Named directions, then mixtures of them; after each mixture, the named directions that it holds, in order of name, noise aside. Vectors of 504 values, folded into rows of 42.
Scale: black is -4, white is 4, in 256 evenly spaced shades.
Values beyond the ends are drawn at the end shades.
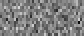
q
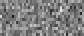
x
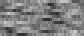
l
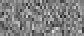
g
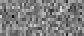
x.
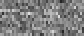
g, l, x.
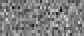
g, q, x.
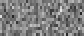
x.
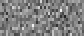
g, q, x.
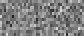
x.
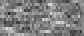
g, l.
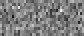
q, x.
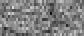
g, l, x.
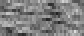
l.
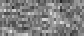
l, x.
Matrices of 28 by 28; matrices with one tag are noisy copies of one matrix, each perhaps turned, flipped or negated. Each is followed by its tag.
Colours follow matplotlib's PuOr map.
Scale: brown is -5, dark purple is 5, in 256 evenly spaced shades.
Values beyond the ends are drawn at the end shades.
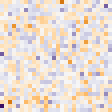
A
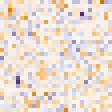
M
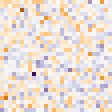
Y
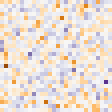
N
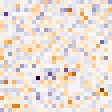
Y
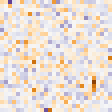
M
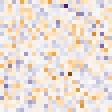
N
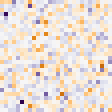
Y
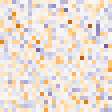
N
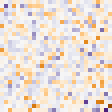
A
